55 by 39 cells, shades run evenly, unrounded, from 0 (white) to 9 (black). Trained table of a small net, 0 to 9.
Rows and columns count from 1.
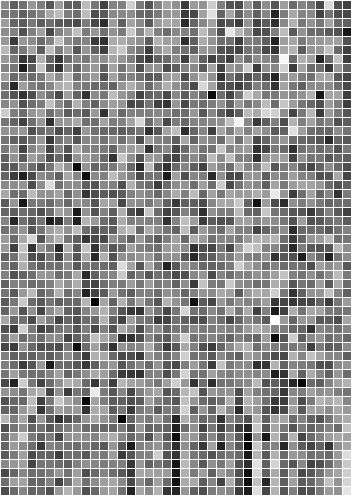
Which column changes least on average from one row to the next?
39
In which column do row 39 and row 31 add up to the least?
14
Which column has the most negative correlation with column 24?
38
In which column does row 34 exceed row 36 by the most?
31
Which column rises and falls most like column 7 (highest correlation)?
4
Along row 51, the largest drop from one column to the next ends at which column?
29
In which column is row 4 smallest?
26
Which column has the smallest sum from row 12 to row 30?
27
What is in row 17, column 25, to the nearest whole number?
2
